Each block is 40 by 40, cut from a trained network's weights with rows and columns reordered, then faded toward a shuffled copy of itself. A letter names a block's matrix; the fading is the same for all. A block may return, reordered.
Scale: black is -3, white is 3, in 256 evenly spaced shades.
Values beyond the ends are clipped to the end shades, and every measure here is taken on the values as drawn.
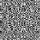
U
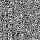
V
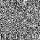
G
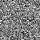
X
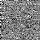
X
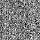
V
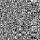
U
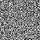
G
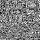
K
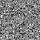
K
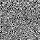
X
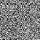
U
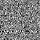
K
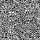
K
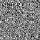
K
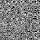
X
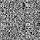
G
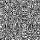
G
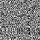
U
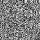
G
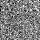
V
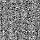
V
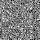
V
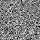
X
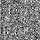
V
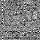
X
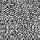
U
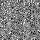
V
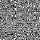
X
